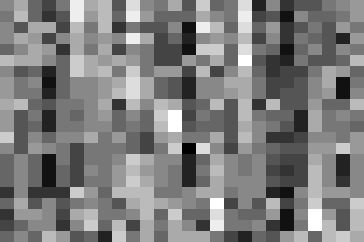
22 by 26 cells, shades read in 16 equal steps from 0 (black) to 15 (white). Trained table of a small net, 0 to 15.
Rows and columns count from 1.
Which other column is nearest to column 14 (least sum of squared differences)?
22
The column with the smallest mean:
21
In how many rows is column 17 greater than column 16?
4
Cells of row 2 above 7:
11
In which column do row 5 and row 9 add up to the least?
14
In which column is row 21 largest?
23
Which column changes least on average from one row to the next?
8
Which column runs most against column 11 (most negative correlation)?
1
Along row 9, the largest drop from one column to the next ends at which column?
25
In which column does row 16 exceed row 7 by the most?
16
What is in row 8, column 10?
13
